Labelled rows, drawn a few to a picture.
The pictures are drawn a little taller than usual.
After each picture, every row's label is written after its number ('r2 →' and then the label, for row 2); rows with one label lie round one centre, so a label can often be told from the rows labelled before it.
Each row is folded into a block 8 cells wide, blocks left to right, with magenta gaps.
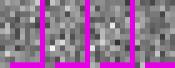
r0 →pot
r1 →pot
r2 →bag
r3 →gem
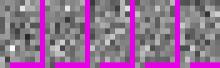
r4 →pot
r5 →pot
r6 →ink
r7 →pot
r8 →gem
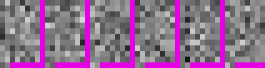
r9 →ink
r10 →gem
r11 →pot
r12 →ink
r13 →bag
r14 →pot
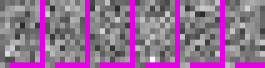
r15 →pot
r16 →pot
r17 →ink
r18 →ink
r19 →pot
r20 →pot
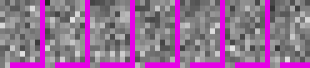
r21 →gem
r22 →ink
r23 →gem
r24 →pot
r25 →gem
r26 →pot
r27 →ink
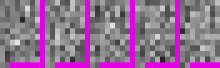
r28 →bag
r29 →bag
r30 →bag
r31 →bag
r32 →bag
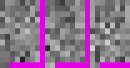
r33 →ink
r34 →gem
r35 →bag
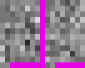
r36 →bag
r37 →ink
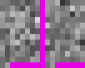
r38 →bag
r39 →gem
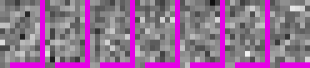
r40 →gem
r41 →bag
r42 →bag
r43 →ink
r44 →ink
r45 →gem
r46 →pot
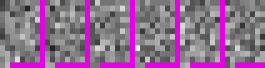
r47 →ink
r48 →bag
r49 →pot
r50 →bag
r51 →gem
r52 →gem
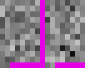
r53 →pot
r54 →ink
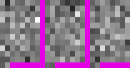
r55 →bag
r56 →ink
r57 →bag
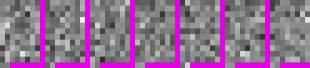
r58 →gem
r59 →bag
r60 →pot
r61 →gem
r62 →bag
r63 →ink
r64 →ink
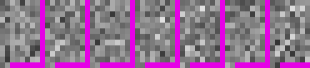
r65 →bag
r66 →pot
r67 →pot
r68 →ink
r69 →pot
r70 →gem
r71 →pot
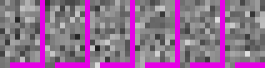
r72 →pot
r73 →ink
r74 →bag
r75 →gem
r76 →bag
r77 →gem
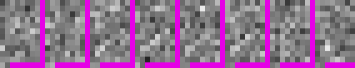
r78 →ink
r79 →gem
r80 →pot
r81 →pot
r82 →pot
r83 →pot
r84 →bag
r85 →pot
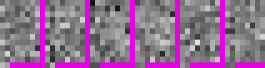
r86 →gem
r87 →bag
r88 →ink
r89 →ink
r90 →pot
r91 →bag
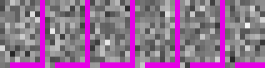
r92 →ink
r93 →pot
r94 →pot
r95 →gem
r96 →pot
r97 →bag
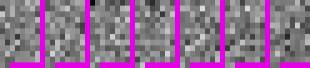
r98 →pot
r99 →pot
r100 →ink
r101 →gem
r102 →pot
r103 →pot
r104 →pot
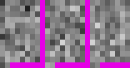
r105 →ink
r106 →pot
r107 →gem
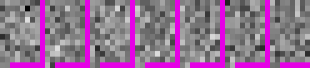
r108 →ink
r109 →pot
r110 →bag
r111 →gem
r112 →gem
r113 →gem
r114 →bag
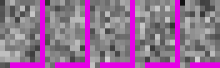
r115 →ink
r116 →ink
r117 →ink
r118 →pot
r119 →ink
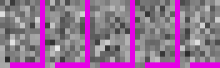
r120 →bag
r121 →pot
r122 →pot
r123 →ink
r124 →bag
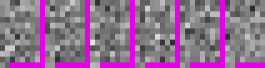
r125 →pot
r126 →pot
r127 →gem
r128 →bag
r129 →gem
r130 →ink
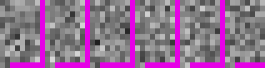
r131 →pot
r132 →gem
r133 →pot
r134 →bag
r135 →pot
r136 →pot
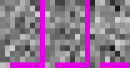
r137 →pot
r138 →gem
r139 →ink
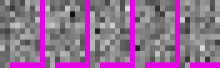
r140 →bag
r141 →gem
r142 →bag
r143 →gem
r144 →bag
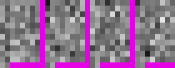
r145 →bag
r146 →ink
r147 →gem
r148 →ink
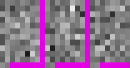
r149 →ink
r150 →bag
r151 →pot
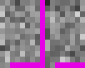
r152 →gem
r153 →ink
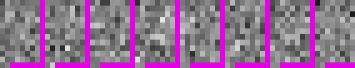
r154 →ink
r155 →bag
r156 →gem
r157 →ink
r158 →gem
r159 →pot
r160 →ink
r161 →ink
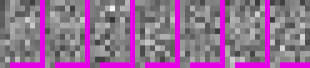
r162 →ink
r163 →ink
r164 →pot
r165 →bag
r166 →bag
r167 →ink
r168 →gem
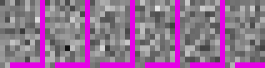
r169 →bag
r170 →ink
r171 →pot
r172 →pot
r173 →pot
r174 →bag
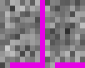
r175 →pot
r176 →gem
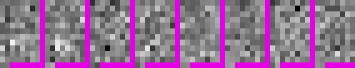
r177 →bag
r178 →bag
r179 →ink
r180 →pot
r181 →gem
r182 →gem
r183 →ink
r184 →gem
